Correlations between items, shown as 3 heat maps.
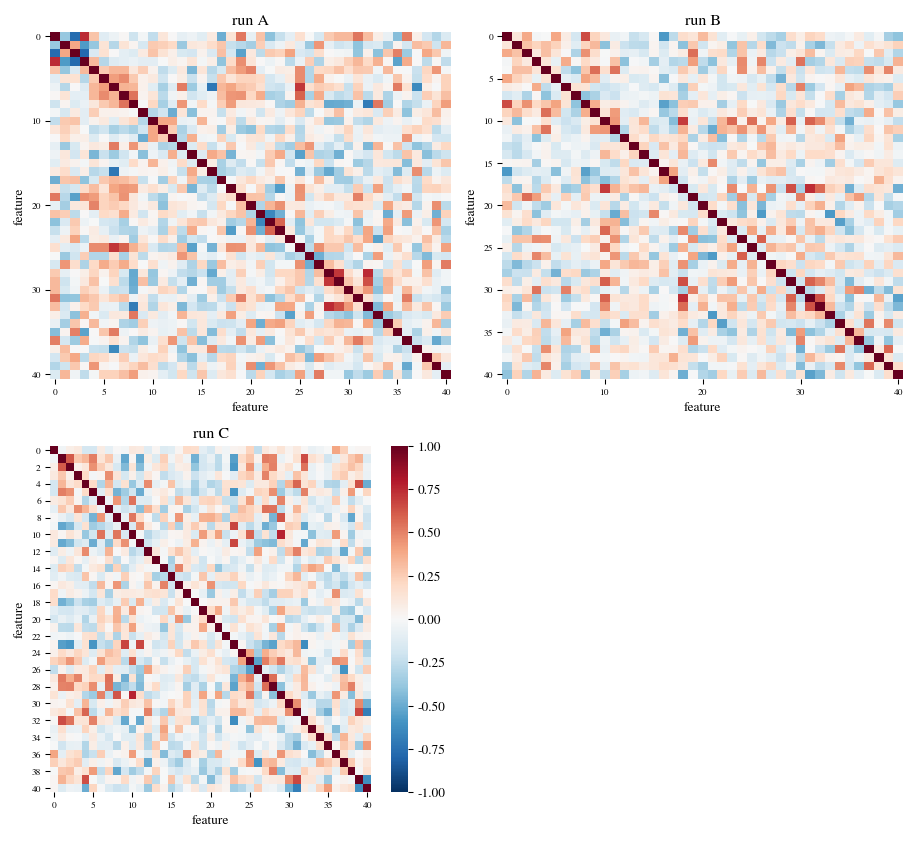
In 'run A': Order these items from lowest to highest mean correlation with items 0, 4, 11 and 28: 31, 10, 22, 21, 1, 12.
22, 1, 10, 12, 21, 31
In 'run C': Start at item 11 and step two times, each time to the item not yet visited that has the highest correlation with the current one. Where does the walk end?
9
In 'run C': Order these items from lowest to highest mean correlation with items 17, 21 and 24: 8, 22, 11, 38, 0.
38, 22, 11, 0, 8
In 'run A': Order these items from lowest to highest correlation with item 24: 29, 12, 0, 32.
0, 12, 29, 32
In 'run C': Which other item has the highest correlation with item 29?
10
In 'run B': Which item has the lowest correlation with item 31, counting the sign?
40
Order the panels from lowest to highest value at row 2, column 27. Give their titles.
run B, run A, run C
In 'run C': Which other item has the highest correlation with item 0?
36
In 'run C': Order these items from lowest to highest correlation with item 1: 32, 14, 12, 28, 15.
15, 12, 14, 28, 32
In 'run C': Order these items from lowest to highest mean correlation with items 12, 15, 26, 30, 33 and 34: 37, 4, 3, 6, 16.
37, 6, 3, 16, 4
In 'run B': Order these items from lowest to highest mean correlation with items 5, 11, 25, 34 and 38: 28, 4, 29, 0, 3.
28, 3, 0, 29, 4
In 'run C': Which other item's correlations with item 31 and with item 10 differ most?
4
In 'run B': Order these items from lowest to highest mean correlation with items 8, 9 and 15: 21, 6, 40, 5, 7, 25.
7, 40, 6, 25, 21, 5
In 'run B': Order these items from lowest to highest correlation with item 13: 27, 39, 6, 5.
5, 6, 39, 27
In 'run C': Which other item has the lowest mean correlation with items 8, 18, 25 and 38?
26
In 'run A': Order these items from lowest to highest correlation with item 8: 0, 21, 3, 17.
0, 3, 21, 17
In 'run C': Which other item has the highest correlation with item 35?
40
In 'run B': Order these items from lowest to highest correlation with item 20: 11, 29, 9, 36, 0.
11, 9, 36, 29, 0
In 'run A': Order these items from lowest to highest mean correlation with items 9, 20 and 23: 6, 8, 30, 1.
1, 8, 6, 30
